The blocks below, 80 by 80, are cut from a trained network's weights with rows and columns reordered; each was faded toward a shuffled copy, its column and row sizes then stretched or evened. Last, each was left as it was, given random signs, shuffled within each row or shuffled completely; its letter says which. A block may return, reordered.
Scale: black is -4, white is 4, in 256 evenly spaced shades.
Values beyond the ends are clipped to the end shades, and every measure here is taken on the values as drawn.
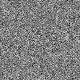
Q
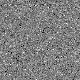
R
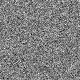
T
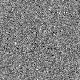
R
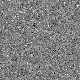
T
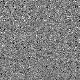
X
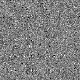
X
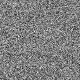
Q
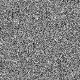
Q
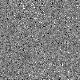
Q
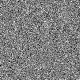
T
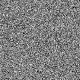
R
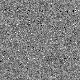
Q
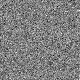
T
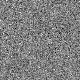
R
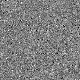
R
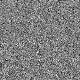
Q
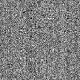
X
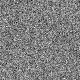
T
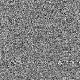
X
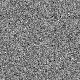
T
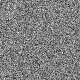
T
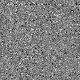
Q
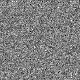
Q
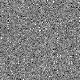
X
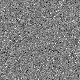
T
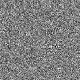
X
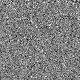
R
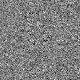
X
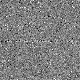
R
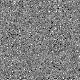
X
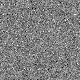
R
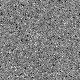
T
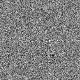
Q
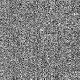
X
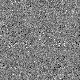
Q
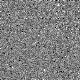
Q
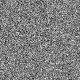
R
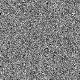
Q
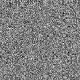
X
